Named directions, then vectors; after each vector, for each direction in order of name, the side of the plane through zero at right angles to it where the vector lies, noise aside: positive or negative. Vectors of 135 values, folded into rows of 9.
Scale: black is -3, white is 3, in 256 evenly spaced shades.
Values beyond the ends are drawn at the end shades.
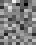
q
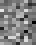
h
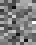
negative, negative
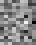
positive, negative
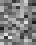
positive, negative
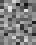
positive, positive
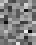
negative, negative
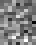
positive, positive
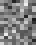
positive, negative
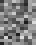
negative, positive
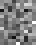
negative, negative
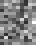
negative, positive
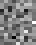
negative, negative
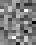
positive, positive
